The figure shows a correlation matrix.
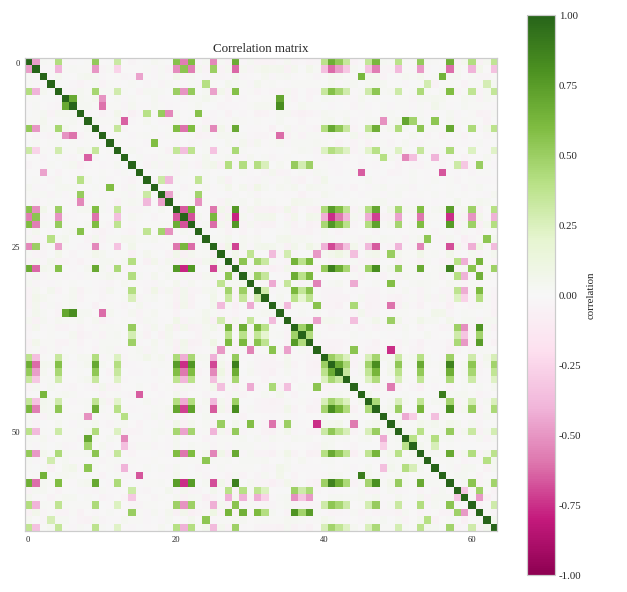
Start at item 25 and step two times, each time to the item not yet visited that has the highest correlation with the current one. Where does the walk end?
1
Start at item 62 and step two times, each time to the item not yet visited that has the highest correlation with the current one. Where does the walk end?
54
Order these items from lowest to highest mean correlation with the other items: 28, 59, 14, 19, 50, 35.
59, 19, 35, 14, 50, 28
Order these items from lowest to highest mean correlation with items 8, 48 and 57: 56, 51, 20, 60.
56, 51, 60, 20
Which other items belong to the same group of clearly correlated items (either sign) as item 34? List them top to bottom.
5, 6, 10
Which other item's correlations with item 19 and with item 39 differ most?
49
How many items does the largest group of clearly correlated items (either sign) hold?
21
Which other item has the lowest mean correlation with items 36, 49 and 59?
39
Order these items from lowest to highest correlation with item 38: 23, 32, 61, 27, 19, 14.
23, 19, 32, 14, 27, 61
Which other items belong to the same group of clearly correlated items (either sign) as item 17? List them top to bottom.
11
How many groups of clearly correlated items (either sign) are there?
9
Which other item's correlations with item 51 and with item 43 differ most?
8
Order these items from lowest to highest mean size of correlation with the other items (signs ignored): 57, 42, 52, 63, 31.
52, 31, 63, 42, 57
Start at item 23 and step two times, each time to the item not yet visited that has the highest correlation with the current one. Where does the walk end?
18
